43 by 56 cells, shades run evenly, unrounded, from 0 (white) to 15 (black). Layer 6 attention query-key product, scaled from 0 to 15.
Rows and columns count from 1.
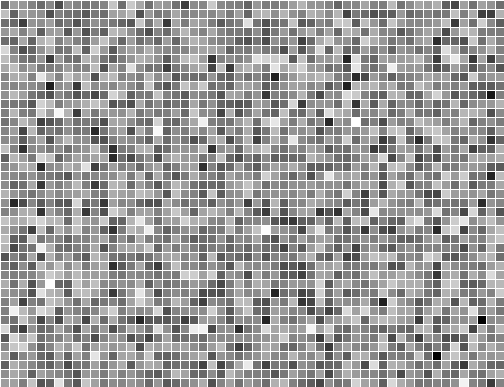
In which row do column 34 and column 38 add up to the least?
7
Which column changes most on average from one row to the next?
5
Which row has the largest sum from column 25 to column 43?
28
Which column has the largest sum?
19
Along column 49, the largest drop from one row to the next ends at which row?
27
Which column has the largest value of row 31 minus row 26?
30
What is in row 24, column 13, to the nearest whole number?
3
